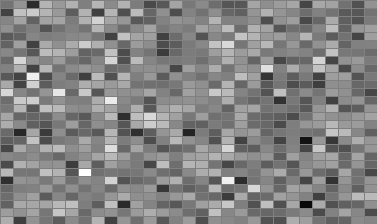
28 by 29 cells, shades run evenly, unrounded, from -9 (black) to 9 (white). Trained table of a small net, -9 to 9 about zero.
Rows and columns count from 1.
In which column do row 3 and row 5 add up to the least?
28
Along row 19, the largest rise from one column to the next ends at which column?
25
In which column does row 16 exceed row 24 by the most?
13
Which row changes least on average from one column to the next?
20
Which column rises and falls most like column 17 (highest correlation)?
4
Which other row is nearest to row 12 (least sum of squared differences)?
22
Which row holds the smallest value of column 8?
2
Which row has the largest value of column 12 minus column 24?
26
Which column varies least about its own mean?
16
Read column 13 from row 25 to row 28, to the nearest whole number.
0 -2 2 -3
